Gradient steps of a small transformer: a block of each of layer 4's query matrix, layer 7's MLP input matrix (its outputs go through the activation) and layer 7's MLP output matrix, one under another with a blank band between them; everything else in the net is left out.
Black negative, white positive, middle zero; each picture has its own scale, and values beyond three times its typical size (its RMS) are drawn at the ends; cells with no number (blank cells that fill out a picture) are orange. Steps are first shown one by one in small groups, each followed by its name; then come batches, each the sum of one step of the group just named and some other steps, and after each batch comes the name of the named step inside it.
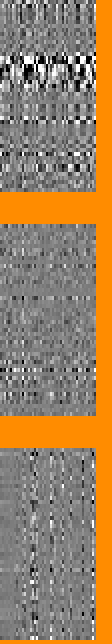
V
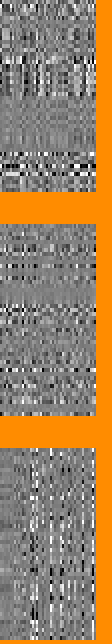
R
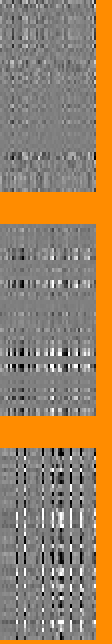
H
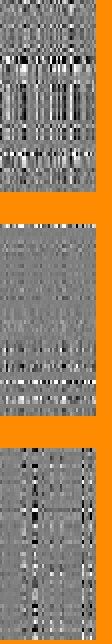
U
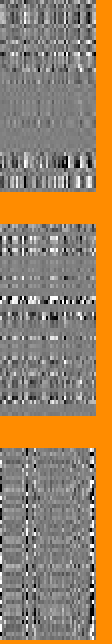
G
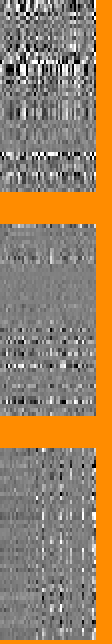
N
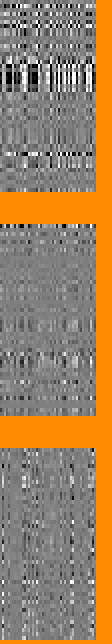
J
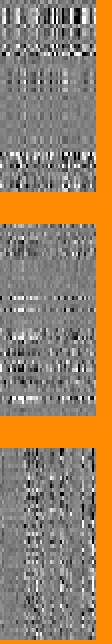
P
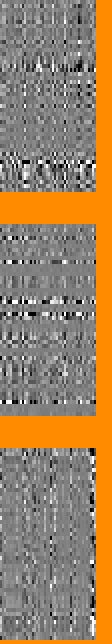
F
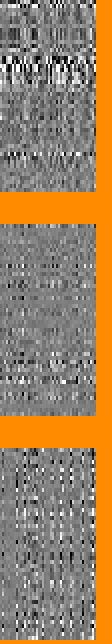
V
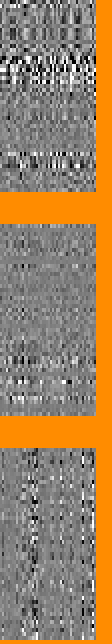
P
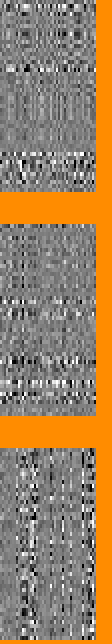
F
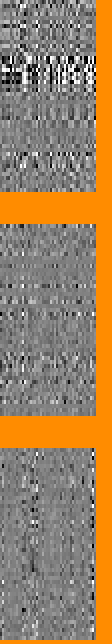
J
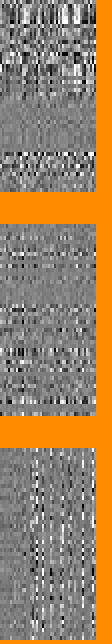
R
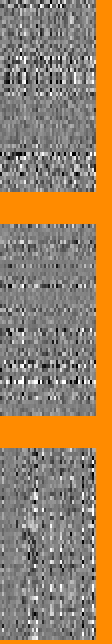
R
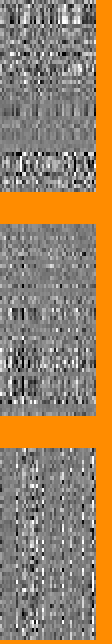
G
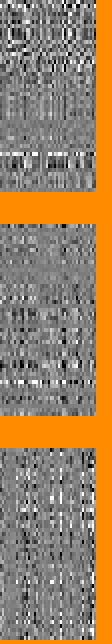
G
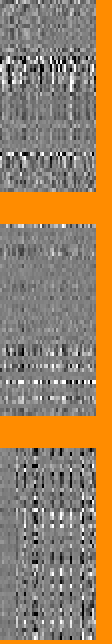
U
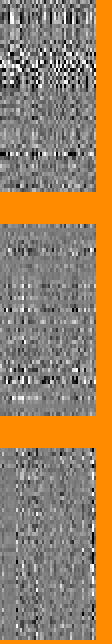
P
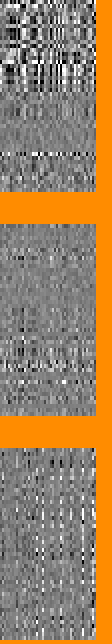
N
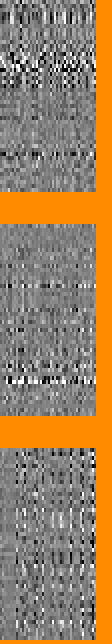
H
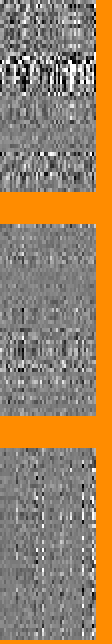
N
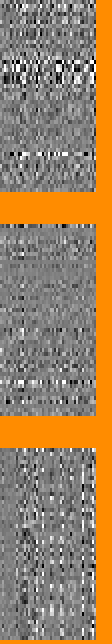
R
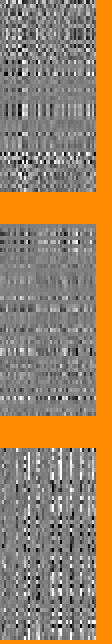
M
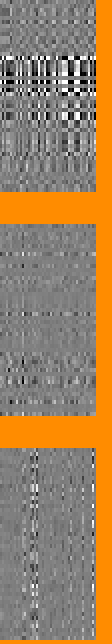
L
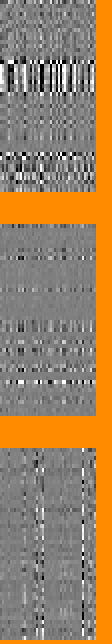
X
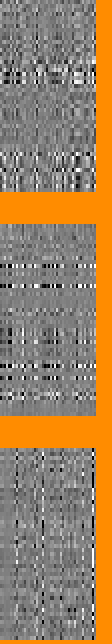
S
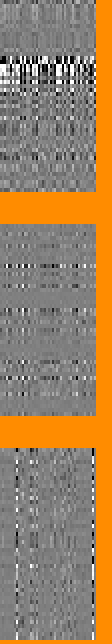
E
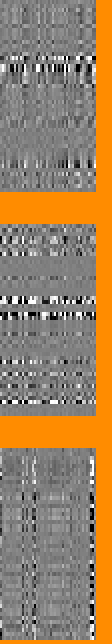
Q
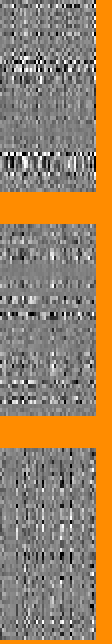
Q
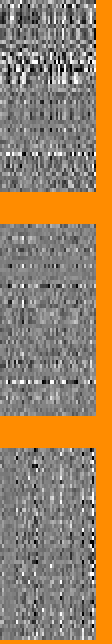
S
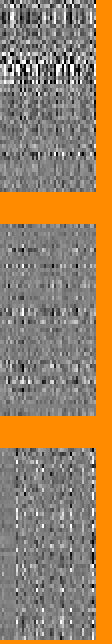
E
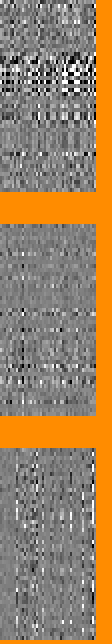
L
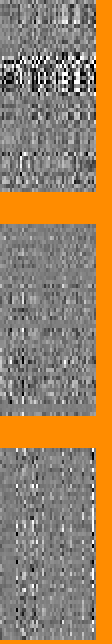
L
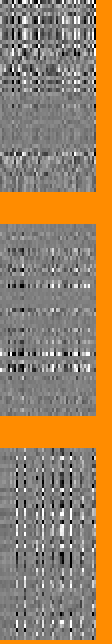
S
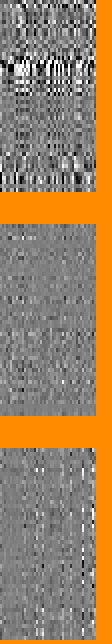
X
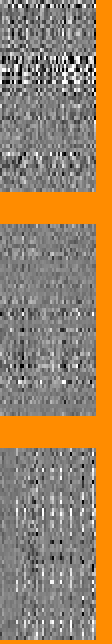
Q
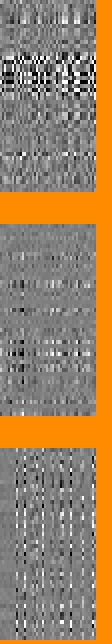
L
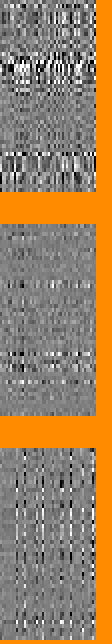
X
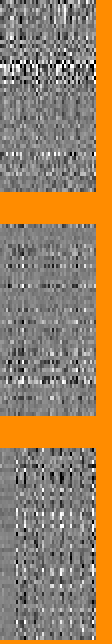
E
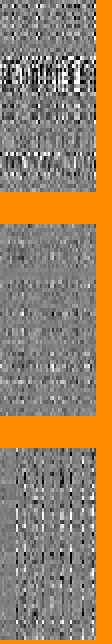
L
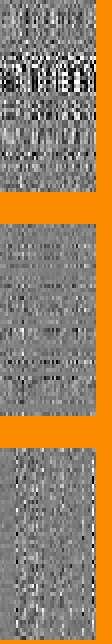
L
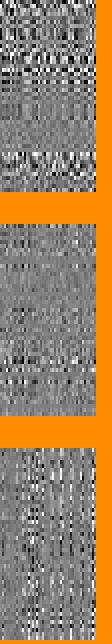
M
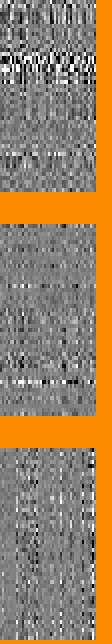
E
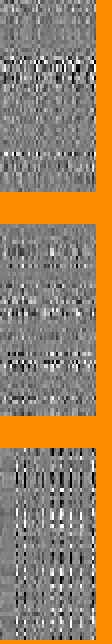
Q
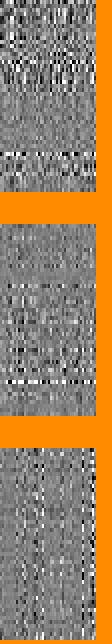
X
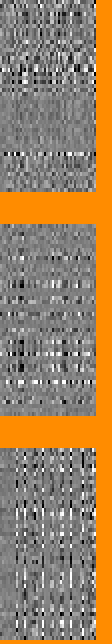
Q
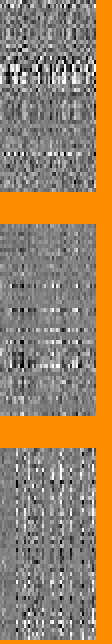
M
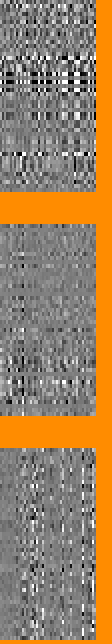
L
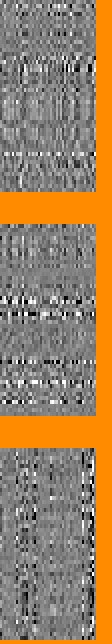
Q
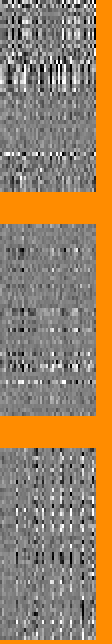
X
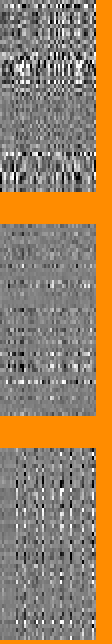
S
